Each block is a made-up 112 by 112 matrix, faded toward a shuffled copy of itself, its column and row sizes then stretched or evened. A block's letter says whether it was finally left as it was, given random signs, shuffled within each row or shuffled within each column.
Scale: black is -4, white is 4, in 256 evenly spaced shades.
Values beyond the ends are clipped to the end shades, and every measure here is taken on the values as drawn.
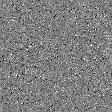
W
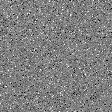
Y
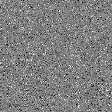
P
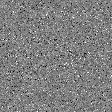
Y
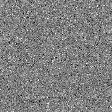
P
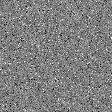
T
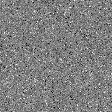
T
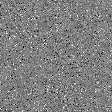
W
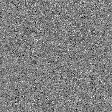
W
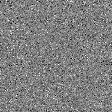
P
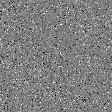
W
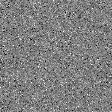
W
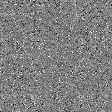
P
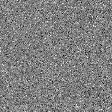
P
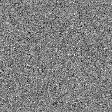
W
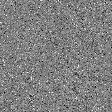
T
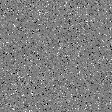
W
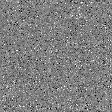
P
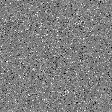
Y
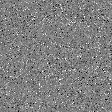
Y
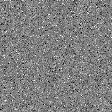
P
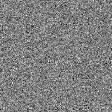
P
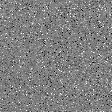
P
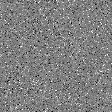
W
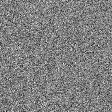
Y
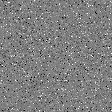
Y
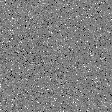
T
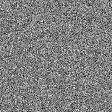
P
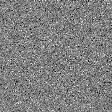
Y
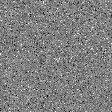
P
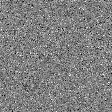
Y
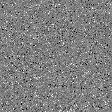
P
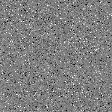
W
